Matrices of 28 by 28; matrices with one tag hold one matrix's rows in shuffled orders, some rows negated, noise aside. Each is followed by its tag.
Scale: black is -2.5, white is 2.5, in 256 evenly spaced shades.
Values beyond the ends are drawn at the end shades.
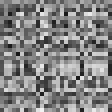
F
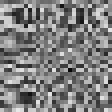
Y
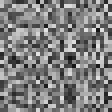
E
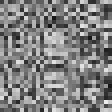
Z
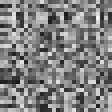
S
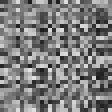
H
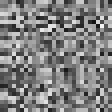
S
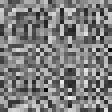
E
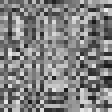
Z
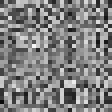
E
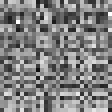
F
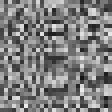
Z
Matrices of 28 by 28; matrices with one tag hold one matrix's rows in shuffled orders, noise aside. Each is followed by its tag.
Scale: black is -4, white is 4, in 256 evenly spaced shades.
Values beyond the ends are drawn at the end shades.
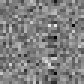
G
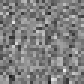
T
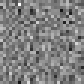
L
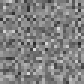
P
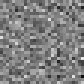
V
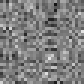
G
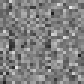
T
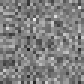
P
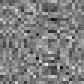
G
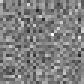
P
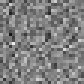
T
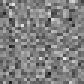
T
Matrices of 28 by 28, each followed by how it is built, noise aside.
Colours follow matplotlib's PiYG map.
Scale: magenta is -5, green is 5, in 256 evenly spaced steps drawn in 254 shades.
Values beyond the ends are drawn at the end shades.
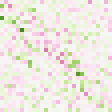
banded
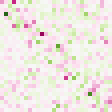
banded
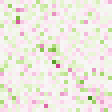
banded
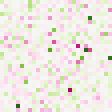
sparse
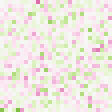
noise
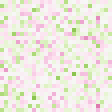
repeating rows
